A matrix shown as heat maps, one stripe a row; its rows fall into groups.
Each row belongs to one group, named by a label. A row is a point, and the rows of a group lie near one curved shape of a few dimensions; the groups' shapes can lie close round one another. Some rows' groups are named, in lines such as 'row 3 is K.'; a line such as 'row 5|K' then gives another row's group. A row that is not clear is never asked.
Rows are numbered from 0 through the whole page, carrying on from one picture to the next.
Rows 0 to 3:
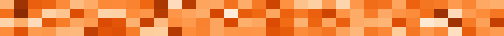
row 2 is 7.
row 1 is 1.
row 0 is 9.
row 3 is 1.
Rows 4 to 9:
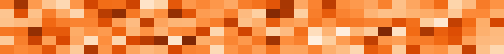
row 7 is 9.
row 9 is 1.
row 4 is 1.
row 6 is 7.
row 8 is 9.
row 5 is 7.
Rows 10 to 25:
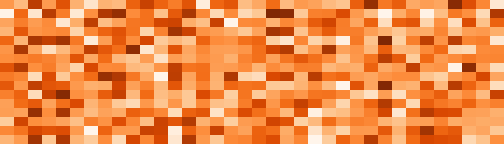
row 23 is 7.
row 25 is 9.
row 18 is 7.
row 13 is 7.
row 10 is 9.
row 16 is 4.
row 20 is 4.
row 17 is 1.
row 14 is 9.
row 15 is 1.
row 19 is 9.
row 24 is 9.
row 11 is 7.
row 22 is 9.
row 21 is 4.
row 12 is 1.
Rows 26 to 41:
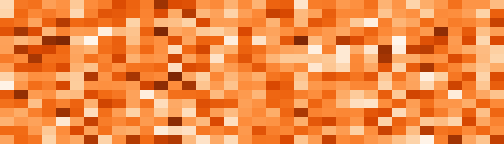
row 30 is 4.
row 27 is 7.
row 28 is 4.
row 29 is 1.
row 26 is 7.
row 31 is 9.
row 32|9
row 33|9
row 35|7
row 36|1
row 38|4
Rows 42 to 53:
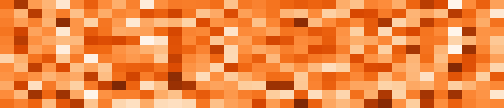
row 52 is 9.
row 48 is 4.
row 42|1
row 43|9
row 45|1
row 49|9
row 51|7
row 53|4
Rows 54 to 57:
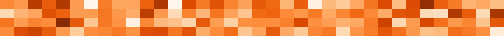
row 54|9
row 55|7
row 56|4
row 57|9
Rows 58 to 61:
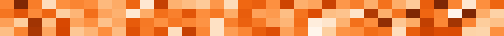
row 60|9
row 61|9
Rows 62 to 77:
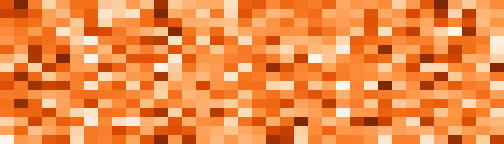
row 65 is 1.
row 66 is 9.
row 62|1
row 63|1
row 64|1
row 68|9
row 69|7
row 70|1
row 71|9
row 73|1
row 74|9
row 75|4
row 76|7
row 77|7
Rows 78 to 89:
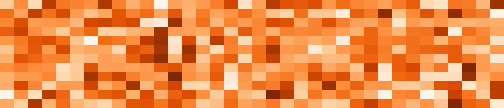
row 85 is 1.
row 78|7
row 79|9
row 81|1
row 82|9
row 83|9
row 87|1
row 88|7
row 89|9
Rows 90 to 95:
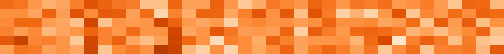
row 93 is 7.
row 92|1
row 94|1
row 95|1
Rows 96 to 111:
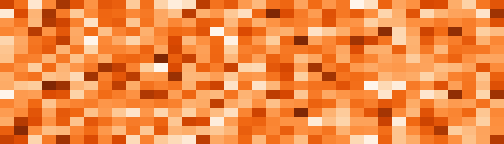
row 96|4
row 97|7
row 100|4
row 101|4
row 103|7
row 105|4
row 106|7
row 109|9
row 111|4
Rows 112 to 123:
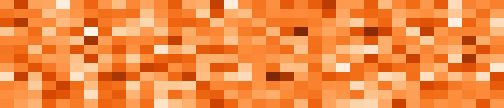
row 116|1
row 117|4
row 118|1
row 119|9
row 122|4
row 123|4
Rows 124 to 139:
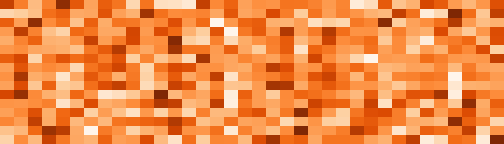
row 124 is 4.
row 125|7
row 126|9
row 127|1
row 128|1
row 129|7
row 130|4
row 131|7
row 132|1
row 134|1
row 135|1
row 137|9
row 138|4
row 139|7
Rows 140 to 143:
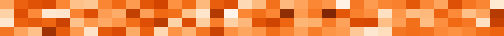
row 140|9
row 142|7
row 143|4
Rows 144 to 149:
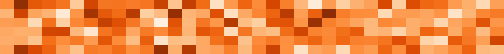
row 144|9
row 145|1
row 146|7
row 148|7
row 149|9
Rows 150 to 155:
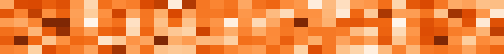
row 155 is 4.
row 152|4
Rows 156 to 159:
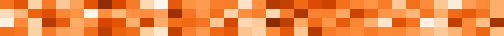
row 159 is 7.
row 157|4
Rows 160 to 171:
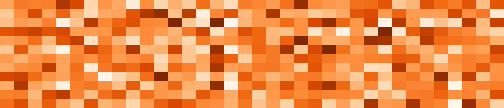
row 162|1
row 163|9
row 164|4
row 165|1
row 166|7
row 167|4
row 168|1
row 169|1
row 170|4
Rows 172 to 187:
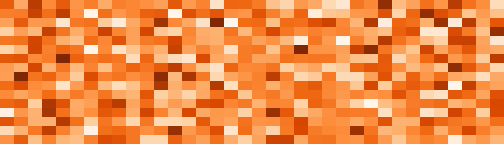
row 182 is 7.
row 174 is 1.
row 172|9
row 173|9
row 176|9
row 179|9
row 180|9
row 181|1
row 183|4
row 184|7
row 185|4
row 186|4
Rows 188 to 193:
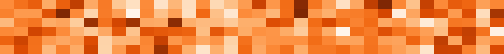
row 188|4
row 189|4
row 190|1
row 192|1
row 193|1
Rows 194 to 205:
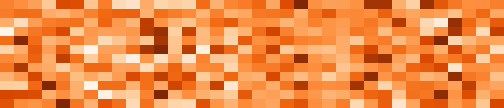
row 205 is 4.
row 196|7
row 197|7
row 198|1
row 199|9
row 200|4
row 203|4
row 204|1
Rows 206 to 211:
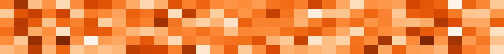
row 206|1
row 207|9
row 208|1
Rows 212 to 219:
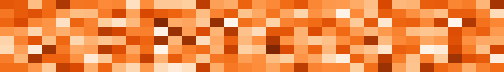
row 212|4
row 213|9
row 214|1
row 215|7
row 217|7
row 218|9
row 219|4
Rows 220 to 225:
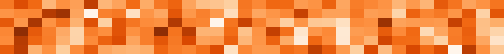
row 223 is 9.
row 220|1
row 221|4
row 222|9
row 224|9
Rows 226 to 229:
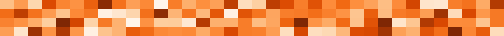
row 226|7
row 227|1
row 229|9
